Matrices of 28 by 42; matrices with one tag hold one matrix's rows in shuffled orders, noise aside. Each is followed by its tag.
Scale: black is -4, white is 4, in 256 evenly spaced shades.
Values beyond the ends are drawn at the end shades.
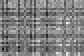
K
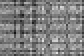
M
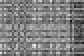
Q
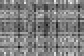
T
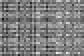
K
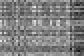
Q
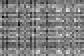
K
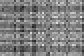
M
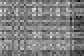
Q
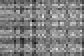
M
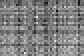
T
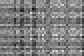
M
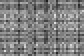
T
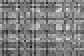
K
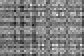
M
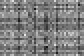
T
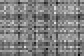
T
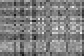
M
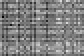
K
